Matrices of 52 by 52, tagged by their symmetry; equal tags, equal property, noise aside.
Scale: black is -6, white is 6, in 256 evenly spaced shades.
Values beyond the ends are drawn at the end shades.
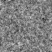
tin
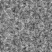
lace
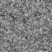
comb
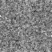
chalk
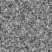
tin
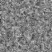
comb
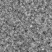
tin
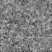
comb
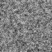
comb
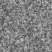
comb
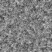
tin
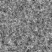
comb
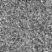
tin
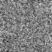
tin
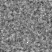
tin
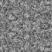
lace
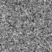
tin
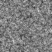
chalk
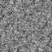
chalk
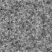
lace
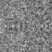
lace
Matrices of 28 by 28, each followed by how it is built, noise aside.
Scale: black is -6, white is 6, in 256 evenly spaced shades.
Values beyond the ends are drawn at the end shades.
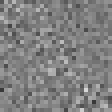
block diagonal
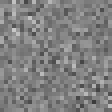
block diagonal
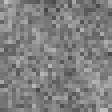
smooth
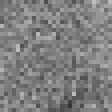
smooth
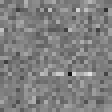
uneven rows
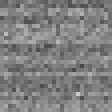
blocks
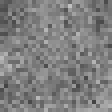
smooth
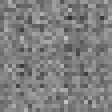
blocks
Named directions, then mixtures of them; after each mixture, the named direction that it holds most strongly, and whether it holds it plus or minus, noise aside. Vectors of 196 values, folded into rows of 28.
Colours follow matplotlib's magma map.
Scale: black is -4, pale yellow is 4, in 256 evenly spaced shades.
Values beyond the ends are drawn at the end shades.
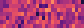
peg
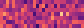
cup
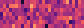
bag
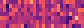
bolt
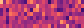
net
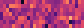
bag, plus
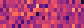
peg, plus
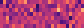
net, minus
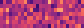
net, minus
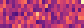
peg, minus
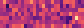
bolt, plus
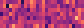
bolt, plus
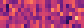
bolt, plus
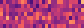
net, minus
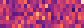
peg, minus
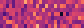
cup, minus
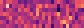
bolt, minus
